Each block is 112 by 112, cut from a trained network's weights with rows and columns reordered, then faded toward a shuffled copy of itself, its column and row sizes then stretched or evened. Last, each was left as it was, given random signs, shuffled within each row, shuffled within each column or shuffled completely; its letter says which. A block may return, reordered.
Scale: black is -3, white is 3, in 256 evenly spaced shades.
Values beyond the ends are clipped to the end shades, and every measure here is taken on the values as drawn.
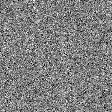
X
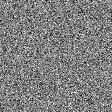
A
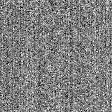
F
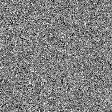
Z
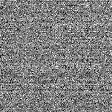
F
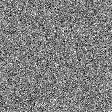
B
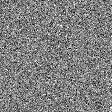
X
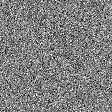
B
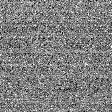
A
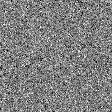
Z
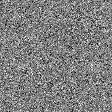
X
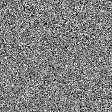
Z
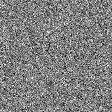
X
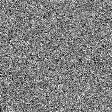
X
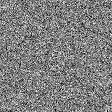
B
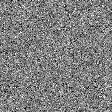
A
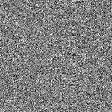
F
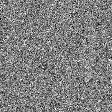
X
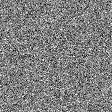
A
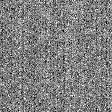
F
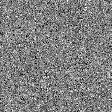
Z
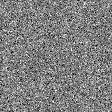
B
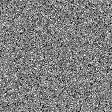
B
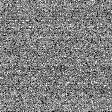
A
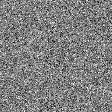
X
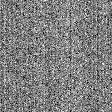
X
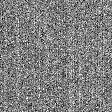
X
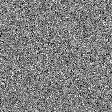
B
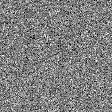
Z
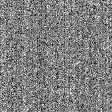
X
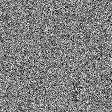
X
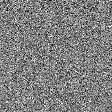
Z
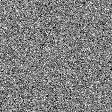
B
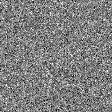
X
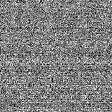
F
